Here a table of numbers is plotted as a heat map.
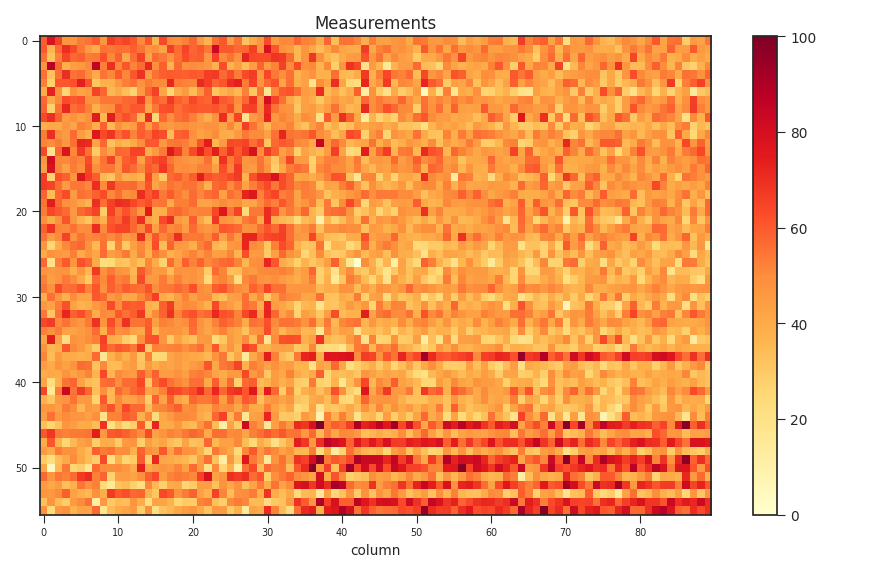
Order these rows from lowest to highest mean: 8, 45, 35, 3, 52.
35, 3, 8, 52, 45
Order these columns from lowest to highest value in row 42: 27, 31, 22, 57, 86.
57, 86, 31, 22, 27
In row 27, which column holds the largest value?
7
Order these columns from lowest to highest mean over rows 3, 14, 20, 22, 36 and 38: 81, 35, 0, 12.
81, 35, 0, 12
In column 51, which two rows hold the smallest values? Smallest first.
6, 35
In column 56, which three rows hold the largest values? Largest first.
50, 45, 49
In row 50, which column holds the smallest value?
1
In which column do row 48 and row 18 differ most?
70
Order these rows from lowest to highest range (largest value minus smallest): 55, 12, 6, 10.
10, 12, 6, 55
